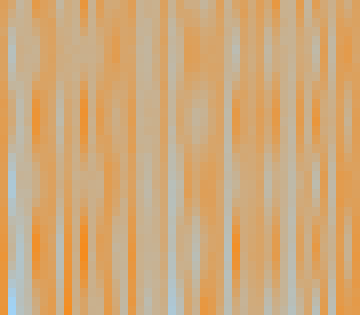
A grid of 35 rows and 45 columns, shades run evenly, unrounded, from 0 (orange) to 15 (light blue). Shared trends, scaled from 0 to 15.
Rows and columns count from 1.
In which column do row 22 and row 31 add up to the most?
2
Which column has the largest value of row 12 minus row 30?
9
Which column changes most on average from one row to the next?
40
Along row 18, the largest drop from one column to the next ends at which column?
43
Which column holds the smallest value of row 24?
1
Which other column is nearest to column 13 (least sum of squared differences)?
38
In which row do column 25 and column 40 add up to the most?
35
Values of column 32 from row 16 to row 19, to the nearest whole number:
6 6 6 6
